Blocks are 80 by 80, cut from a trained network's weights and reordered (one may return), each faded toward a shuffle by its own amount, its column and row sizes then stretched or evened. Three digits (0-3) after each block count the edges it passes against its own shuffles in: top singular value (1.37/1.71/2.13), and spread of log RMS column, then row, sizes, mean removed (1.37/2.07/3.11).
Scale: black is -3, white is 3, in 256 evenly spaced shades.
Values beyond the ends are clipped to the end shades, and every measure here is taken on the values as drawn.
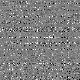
0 1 3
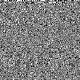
1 0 2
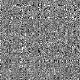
1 2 2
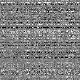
3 2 3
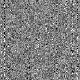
1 2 0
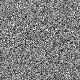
0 0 1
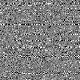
3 0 2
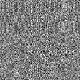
3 1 0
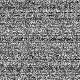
2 0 2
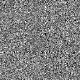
0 2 1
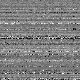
3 0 3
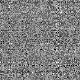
0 2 2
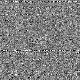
1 0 2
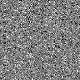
2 1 0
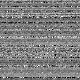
3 0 3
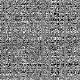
2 3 2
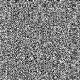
2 0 1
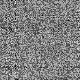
0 2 1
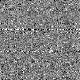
2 0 2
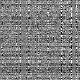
3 3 0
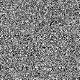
0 1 2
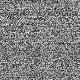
0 0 2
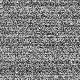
2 1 0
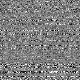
2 0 3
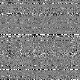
2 1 3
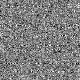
0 0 2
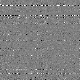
2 1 2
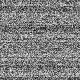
2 0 0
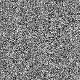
0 1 0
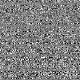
1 0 3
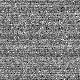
2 0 0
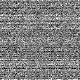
3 2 2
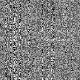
0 3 1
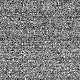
1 1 0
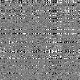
3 2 3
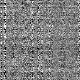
2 3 0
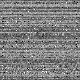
3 1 1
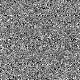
1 0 2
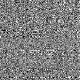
1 0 2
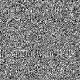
2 0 2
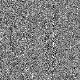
0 2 0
